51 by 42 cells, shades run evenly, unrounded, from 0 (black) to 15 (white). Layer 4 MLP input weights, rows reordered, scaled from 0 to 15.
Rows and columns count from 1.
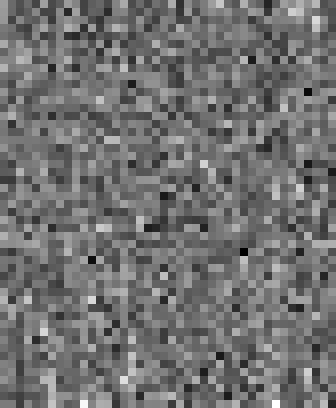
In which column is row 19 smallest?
34
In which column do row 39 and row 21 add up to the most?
26
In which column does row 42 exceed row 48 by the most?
30
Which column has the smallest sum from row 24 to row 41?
21
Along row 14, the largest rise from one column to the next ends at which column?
36
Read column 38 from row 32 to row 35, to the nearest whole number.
2 7 6 4
